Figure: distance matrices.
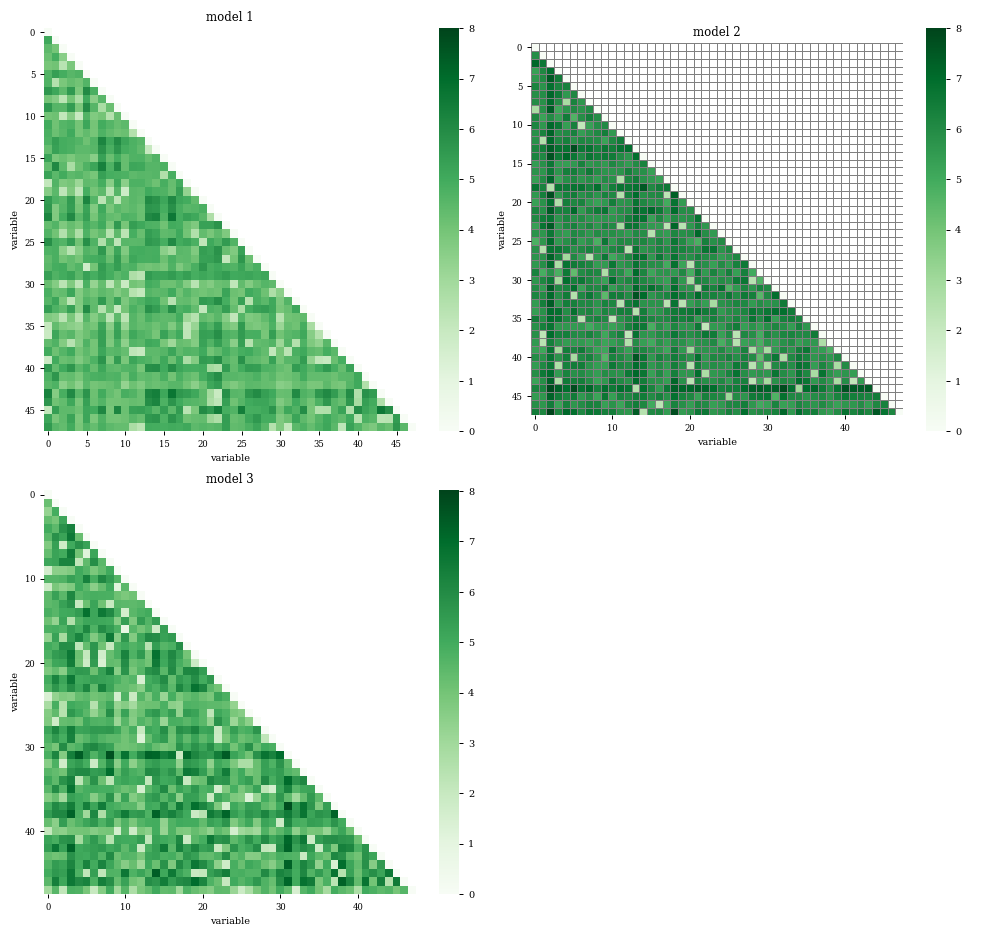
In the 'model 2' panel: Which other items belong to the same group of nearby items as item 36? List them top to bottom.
22, 42
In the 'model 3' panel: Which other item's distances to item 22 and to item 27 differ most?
1
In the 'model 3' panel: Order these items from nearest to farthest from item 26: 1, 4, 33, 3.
33, 1, 4, 3
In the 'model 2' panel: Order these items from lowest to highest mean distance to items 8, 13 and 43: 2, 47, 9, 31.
9, 31, 47, 2
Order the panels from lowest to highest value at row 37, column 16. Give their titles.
model 1, model 3, model 2
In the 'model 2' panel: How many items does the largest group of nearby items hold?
7
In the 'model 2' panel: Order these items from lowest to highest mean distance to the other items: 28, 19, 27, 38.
38, 28, 19, 27
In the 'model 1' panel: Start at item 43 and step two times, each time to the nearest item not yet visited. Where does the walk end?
44
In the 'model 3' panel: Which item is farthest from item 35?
3
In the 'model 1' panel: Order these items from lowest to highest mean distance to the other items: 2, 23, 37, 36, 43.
2, 37, 36, 23, 43
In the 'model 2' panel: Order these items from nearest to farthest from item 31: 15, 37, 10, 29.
10, 37, 29, 15
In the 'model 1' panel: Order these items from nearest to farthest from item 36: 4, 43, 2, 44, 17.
4, 2, 17, 44, 43
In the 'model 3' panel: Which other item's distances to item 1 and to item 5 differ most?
7
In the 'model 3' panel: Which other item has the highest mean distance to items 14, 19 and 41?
31
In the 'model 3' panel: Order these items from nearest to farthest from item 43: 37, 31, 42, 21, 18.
21, 31, 42, 18, 37
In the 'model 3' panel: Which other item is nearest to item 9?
11
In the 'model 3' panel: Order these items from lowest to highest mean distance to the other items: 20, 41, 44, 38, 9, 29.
9, 29, 20, 44, 41, 38
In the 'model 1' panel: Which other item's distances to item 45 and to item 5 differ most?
28
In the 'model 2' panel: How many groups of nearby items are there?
16
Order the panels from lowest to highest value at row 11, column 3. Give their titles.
model 3, model 1, model 2
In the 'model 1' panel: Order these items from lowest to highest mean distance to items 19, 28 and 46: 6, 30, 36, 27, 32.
30, 6, 36, 32, 27
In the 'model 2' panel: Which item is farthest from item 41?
44
